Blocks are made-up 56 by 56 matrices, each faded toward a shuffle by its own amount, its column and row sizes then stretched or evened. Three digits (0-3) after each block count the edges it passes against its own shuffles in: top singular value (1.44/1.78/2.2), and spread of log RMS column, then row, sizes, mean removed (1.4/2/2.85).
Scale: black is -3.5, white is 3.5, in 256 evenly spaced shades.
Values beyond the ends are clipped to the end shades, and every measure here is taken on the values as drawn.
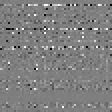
1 0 3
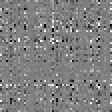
1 3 3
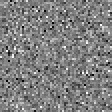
1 0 0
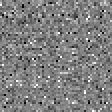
2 0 1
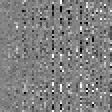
2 3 1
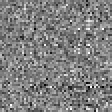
1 1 1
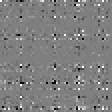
2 2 3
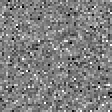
0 0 0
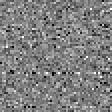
2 0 1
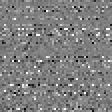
0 0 3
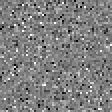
0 0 0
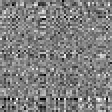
3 1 2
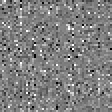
0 2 1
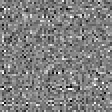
2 1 2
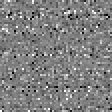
0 0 2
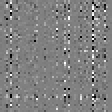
3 3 1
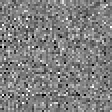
2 1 1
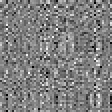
3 2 0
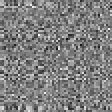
3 0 2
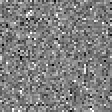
0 1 0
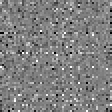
0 2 2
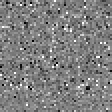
0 0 1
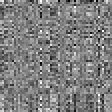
3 3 1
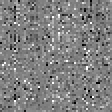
1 2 0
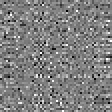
3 1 1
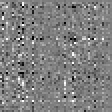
1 3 2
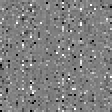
0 2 0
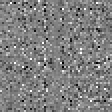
0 2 1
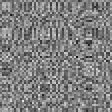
3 1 1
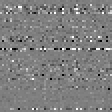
1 0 3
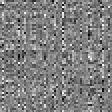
2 3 0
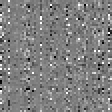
0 3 1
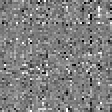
1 2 2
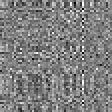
3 2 1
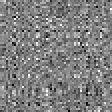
3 2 1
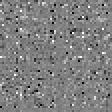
0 1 2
